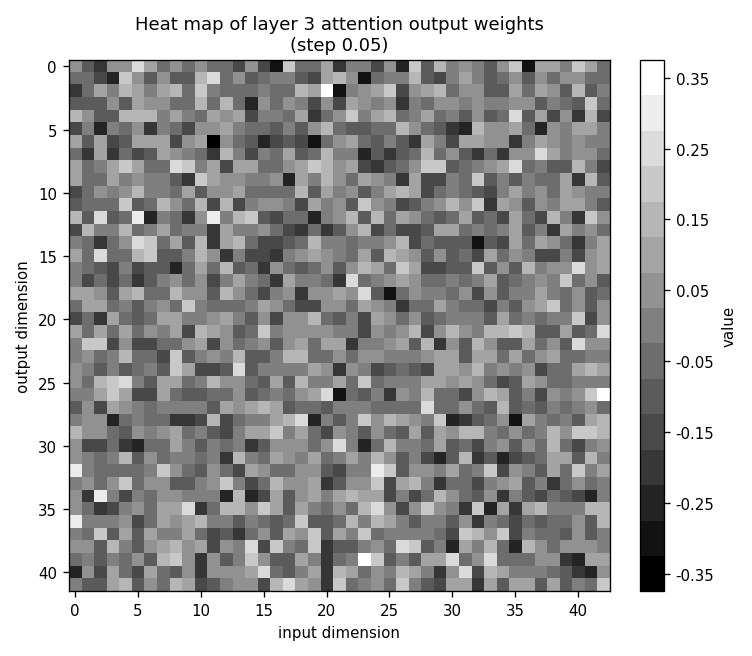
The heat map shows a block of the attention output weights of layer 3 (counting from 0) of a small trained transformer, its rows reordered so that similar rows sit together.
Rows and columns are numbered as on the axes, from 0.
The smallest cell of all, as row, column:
6, 11
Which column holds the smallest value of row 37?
13
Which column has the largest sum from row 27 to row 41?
24
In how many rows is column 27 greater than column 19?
18
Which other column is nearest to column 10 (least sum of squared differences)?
39
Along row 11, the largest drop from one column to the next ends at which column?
33
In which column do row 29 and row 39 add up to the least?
20
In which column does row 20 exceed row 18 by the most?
25
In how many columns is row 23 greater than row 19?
19
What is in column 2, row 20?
-0.2
